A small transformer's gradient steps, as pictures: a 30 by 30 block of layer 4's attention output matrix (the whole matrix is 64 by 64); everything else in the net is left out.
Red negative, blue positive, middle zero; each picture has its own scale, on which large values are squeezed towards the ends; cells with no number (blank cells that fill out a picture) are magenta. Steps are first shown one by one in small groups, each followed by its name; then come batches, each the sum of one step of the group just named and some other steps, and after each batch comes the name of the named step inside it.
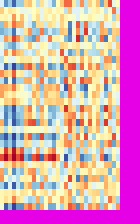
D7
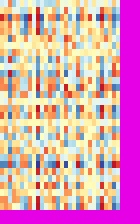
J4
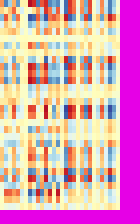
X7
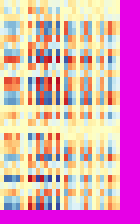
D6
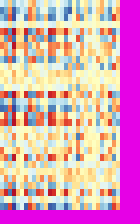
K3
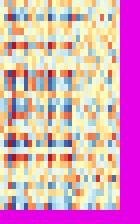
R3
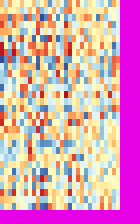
J4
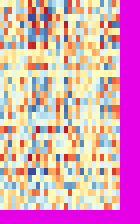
X7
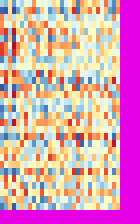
K3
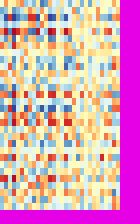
K3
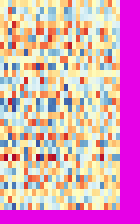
D7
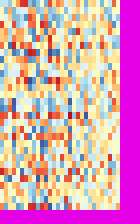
D6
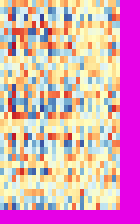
R3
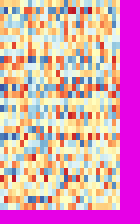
X7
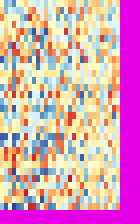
D7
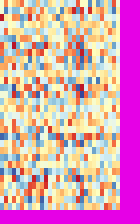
J4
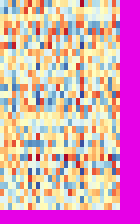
D6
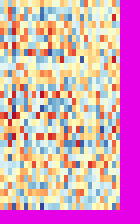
R3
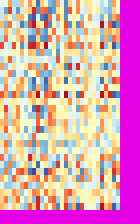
J4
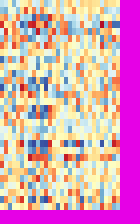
J4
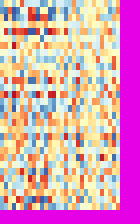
K3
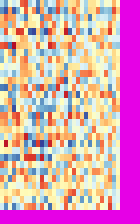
D6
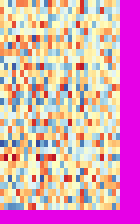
D7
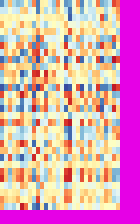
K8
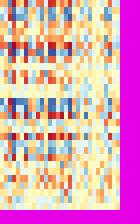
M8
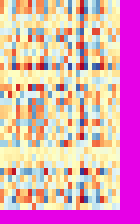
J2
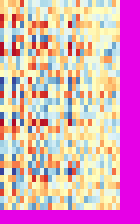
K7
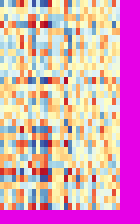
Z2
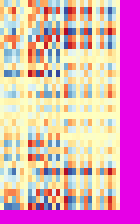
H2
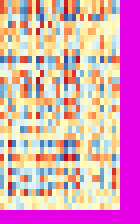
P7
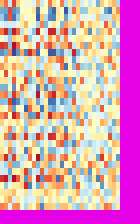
M8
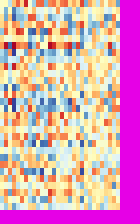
M8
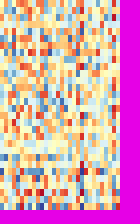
J2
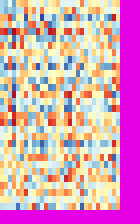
Z2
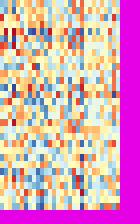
K7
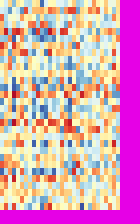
K7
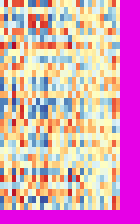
K7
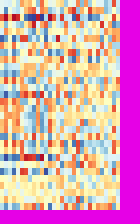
H2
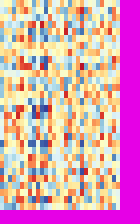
J2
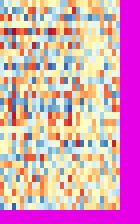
M8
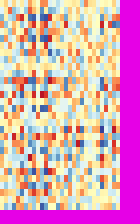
H2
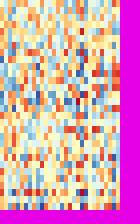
H2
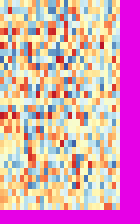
P7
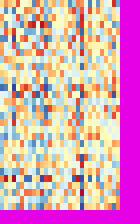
K7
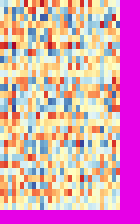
M8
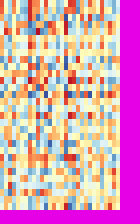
P7
